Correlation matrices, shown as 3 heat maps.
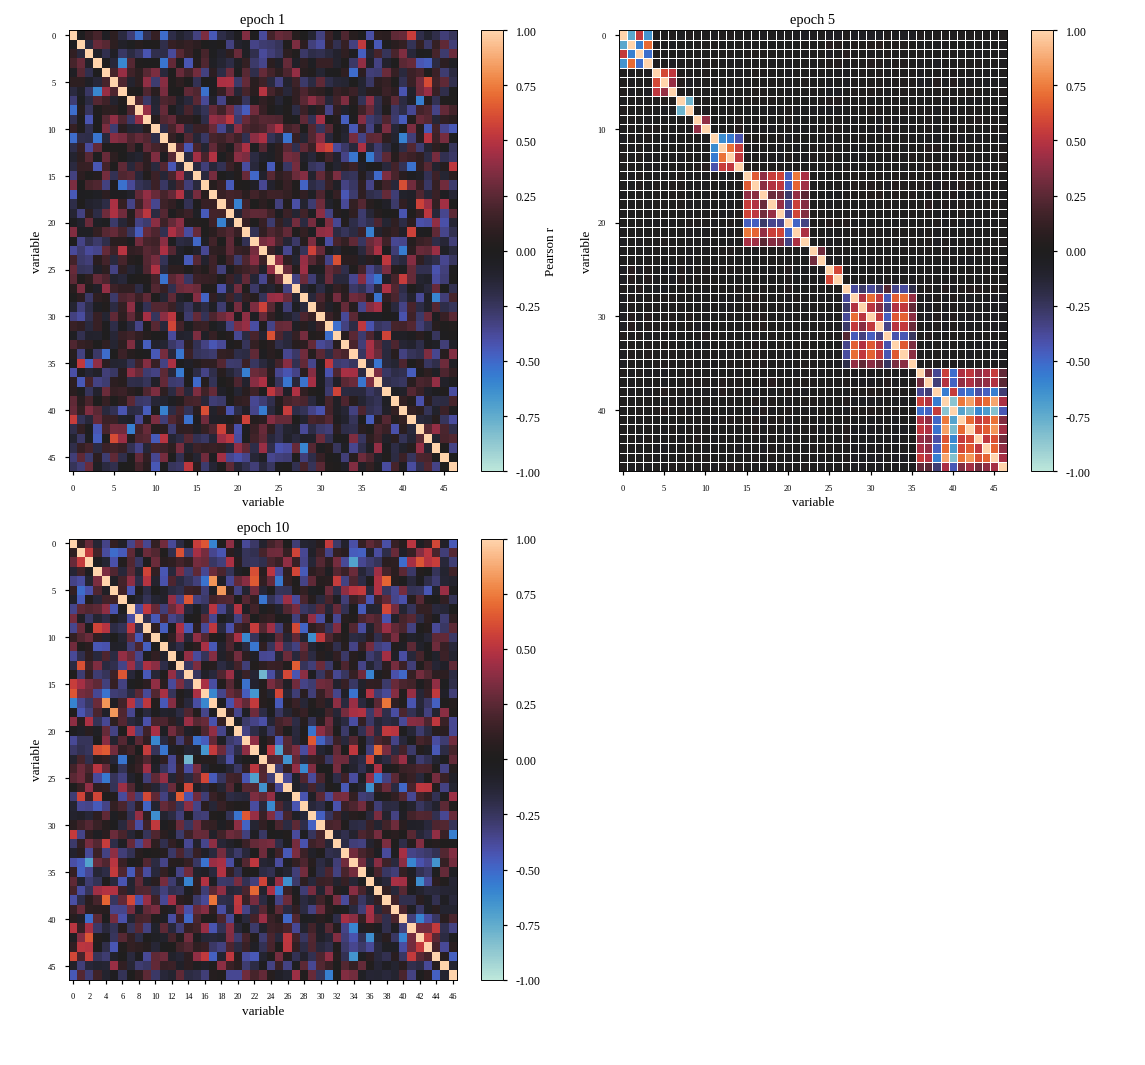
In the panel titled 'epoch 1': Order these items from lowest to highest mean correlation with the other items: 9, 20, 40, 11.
40, 20, 11, 9
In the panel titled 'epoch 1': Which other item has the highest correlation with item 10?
25
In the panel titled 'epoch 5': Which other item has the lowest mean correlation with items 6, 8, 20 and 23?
7
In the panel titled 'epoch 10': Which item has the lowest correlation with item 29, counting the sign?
10
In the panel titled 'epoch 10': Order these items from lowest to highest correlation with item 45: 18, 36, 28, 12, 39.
39, 36, 12, 28, 18
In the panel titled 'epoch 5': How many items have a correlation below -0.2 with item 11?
3
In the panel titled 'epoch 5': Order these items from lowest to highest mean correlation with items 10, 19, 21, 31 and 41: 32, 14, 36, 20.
20, 32, 14, 36
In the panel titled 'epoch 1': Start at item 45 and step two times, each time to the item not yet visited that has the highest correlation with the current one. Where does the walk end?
42
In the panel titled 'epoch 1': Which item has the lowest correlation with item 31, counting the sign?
32
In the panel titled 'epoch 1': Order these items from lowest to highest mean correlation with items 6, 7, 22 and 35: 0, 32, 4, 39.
0, 39, 32, 4
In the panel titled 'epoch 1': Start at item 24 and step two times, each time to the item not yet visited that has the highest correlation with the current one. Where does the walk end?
38
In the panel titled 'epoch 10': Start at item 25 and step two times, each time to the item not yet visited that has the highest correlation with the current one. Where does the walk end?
0
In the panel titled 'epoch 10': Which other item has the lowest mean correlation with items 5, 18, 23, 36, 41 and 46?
26
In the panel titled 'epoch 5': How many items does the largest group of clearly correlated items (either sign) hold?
11
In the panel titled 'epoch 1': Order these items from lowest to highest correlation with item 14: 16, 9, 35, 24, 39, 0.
24, 16, 0, 35, 9, 39
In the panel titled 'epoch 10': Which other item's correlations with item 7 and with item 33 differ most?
38
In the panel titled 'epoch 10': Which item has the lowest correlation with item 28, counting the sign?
24
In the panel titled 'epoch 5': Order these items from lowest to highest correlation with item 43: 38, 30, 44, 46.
38, 30, 46, 44
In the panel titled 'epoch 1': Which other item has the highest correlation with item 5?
43
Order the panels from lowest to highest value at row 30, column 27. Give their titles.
epoch 5, epoch 1, epoch 10
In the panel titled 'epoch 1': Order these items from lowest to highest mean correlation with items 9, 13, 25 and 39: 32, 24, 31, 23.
23, 32, 24, 31
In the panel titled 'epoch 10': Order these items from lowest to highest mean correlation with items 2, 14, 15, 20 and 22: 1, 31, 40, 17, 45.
40, 45, 17, 1, 31
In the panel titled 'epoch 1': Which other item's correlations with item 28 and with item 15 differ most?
44
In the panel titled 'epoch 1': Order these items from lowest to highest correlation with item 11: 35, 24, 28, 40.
40, 35, 24, 28
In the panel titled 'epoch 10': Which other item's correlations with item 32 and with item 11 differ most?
4
